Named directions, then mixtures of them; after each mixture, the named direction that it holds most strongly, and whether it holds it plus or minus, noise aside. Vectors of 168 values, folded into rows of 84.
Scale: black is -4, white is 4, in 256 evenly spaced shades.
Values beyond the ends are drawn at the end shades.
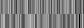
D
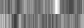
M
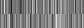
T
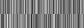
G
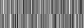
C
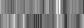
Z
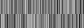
D, plus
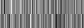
T, minus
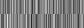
G, plus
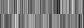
D, plus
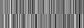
D, plus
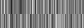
T, plus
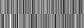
C, plus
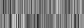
C, minus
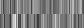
C, minus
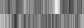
M, plus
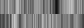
M, minus
